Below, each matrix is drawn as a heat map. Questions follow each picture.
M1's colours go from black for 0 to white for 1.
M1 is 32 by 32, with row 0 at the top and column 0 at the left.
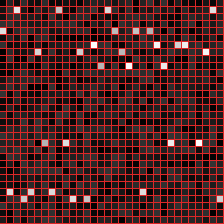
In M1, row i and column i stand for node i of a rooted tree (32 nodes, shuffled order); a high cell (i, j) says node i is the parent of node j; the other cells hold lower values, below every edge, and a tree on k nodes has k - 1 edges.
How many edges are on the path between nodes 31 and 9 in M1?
3
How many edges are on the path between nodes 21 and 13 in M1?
5
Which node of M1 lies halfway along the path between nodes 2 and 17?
27
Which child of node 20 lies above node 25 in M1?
6
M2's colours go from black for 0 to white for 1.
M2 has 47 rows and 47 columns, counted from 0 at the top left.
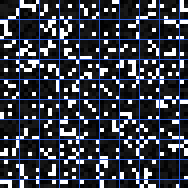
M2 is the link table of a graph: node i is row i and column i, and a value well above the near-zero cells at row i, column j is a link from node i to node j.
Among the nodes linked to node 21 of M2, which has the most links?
node 18
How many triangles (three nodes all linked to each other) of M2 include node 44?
2
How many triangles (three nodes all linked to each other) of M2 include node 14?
7
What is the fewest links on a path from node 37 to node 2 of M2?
2
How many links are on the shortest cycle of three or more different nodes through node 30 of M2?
3
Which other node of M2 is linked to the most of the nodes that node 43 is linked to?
node 45
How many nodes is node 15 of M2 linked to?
11
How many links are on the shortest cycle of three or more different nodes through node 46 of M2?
4
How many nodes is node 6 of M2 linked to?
9
